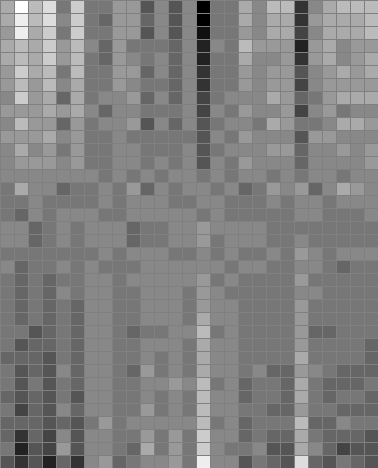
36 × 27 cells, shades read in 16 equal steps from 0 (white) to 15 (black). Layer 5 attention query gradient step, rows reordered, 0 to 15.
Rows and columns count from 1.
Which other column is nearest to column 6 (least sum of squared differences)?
4
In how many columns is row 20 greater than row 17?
7
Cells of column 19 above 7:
18
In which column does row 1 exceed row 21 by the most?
15
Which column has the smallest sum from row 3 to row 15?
2
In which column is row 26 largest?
3
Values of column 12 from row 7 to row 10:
8 7 8 7
